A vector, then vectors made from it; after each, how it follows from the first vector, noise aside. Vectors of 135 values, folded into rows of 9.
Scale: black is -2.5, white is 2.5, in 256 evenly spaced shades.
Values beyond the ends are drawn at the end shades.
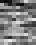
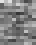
negated, shrunk.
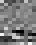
wrapped around, partly zeroed.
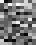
sign-scrambled.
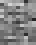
negated, shrunk.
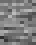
wrapped around, shrunk.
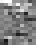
negated, partly zeroed.
